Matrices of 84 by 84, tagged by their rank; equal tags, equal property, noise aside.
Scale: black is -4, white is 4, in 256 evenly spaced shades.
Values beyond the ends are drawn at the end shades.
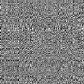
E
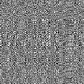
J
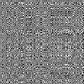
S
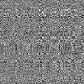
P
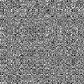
E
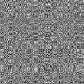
P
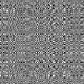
P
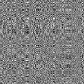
P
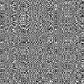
S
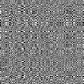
P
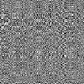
J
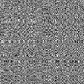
S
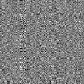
J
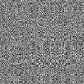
E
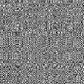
E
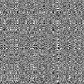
P
